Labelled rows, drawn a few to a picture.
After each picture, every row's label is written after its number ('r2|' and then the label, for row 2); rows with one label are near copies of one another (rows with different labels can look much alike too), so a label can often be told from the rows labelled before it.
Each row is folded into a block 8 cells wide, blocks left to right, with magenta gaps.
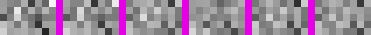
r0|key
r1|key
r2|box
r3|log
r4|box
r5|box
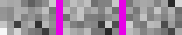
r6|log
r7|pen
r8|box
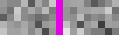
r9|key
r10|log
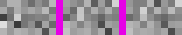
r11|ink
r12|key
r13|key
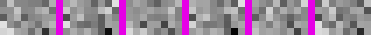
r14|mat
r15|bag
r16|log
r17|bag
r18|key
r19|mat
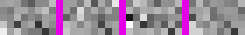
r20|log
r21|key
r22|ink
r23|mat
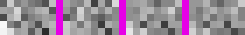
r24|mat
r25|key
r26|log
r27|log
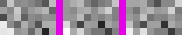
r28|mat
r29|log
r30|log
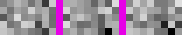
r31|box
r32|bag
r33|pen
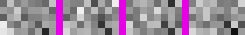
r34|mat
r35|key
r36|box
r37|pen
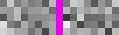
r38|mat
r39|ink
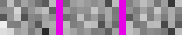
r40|mat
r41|box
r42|box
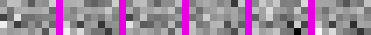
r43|ink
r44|log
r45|ink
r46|box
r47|pen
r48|log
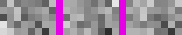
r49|mat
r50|bag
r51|pen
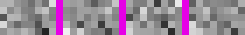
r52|bag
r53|log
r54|key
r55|mat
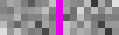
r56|log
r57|key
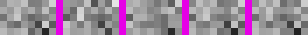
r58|pen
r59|key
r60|bag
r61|pen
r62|pen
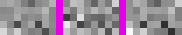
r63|log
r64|ink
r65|log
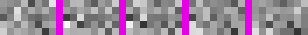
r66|key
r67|ink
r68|ink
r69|mat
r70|log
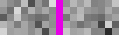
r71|key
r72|pen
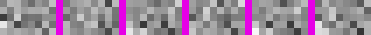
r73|ink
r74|box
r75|log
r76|key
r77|log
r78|mat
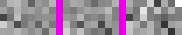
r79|ink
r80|log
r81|key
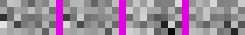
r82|ink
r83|ink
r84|pen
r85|pen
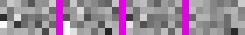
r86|ink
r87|mat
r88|ink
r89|bag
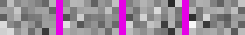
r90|mat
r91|ink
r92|box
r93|ink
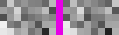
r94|mat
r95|mat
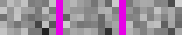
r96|pen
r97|bag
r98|box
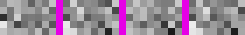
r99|ink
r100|mat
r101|pen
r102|mat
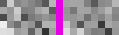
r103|mat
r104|log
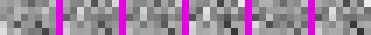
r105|log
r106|key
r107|key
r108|key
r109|ink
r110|key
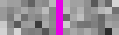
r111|log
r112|bag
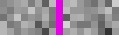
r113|box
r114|bag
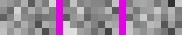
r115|key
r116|mat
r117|box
